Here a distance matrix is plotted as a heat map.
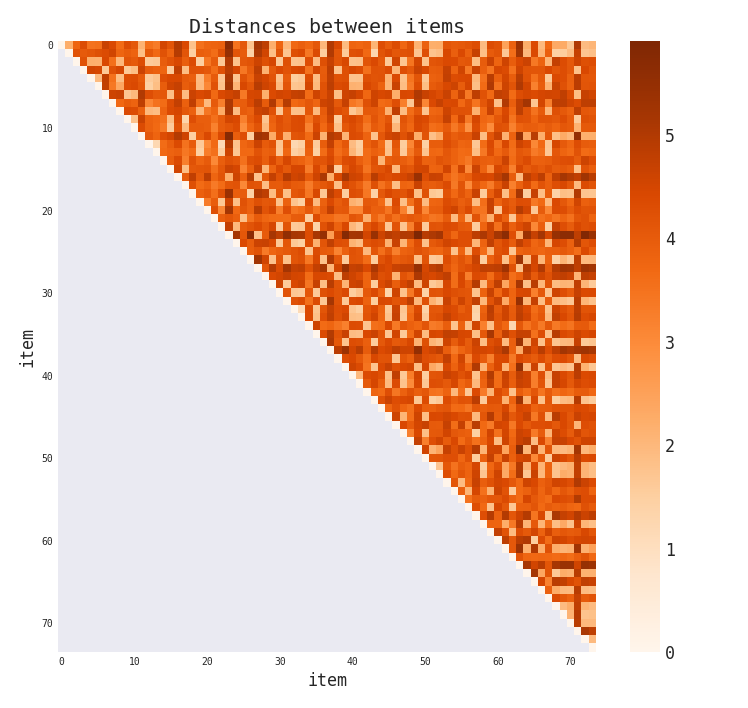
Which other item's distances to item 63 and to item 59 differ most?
27
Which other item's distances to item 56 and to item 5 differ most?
59
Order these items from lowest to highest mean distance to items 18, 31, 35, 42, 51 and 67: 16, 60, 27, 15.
15, 60, 16, 27
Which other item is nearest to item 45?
30
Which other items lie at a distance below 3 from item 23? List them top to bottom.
16, 27, 37, 63
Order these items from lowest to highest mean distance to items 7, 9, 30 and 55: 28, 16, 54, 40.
40, 28, 54, 16
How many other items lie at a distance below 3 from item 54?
7
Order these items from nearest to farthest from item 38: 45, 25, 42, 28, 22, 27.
28, 25, 42, 22, 45, 27
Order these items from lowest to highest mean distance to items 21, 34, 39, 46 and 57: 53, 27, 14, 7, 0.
0, 14, 7, 53, 27
